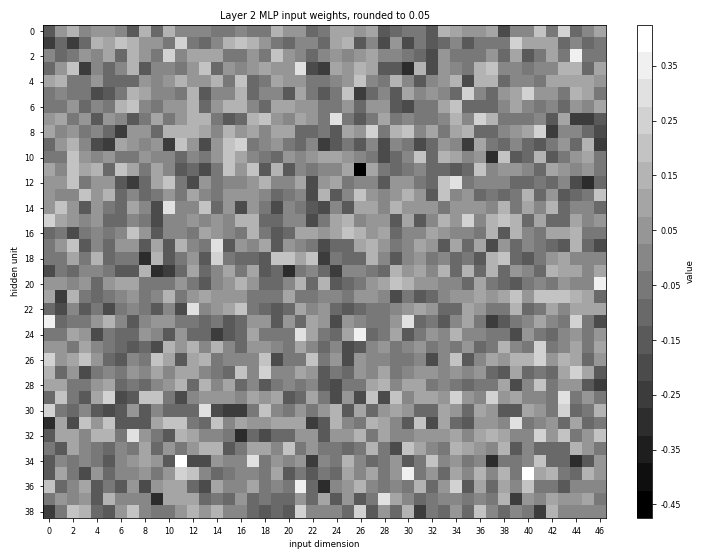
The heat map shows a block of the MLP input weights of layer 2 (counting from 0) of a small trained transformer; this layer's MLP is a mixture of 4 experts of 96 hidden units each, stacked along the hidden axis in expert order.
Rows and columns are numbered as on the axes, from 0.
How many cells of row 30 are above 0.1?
6
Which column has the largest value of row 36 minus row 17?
21
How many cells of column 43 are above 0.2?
3
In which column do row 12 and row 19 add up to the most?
33
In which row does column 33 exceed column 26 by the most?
11
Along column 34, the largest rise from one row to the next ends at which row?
12
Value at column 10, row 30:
-0.1
